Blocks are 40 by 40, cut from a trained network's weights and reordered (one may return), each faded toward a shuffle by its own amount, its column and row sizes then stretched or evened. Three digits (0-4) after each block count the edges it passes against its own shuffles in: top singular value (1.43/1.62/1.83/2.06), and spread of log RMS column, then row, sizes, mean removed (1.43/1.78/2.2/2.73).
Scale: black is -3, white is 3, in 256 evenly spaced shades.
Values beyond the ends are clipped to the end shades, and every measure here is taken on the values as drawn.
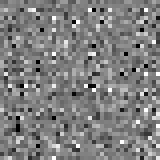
0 2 2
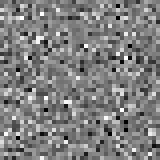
0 0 1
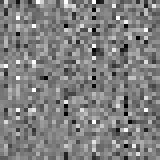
1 3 1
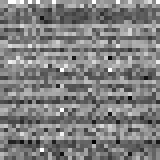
4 0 0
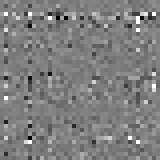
1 2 2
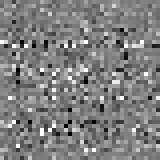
0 1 3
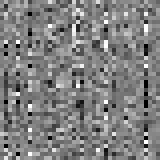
3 4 1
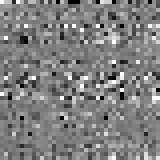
2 1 4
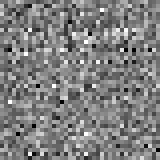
1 0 2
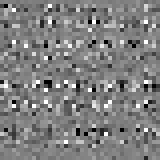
1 2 4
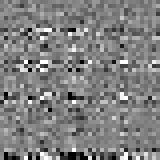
4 2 4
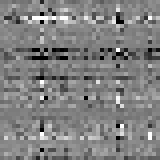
3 2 4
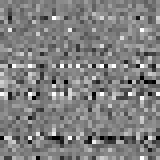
2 1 4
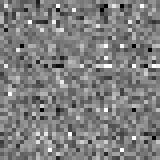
1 0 2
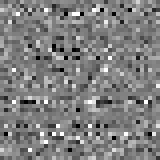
0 0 4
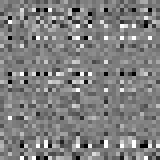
4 3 4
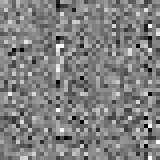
0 3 0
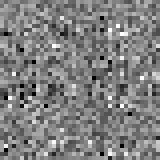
1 1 2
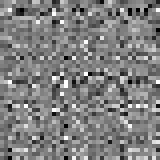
4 2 3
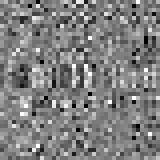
4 3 1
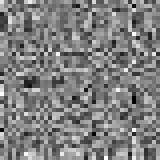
3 1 0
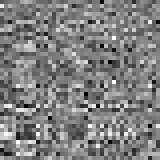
4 2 3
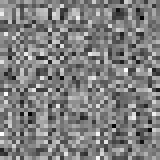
4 0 2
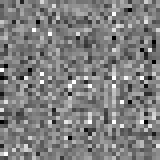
2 2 0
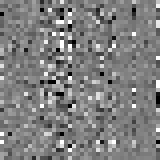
1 4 1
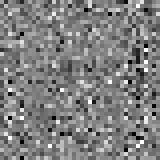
1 3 0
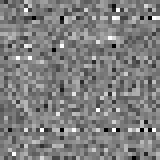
1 0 2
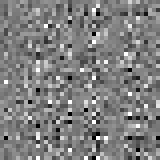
1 4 1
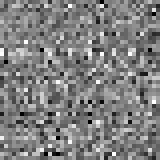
2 1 3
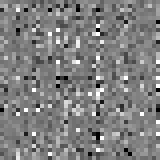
0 4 2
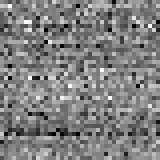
1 0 2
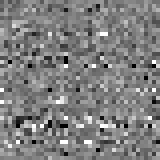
2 1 3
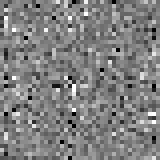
1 2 1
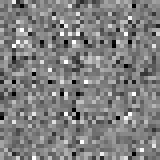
1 2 2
